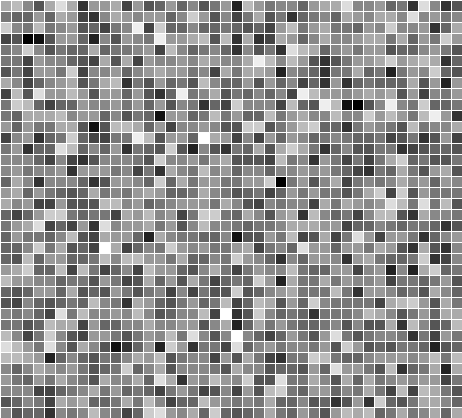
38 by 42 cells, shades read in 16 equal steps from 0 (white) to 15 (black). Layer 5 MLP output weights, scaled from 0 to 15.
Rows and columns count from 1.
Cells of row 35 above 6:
24
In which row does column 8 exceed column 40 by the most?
7
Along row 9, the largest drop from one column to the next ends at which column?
28
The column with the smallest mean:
6
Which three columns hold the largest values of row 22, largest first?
22, 14, 39
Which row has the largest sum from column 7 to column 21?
32
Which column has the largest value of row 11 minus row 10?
15
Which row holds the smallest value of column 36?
10
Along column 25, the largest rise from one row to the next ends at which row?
18
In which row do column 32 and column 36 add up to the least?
19
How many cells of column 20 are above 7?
19
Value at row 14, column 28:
5
